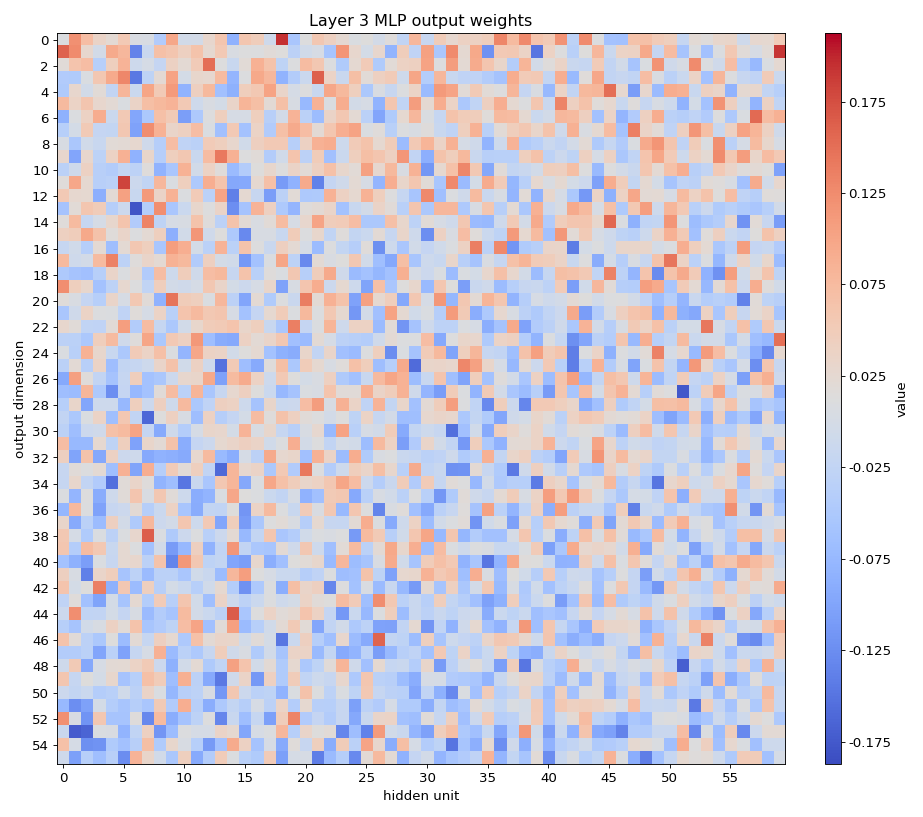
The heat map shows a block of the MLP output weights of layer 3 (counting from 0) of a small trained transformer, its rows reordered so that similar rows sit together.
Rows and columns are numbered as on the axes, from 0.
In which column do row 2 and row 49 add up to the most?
49
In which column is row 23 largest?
59
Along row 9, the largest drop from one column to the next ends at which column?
6
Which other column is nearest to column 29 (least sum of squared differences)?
16
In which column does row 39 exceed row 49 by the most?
29
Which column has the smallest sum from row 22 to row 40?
13
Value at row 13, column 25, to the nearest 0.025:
0
